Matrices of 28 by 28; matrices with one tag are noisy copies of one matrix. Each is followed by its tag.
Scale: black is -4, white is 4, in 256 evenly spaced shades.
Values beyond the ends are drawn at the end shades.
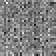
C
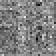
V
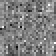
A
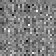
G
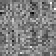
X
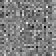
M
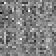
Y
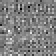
G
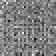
C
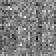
V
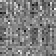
X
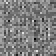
C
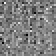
Y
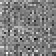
C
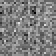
Y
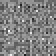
G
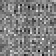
G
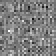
G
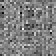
M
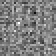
Y
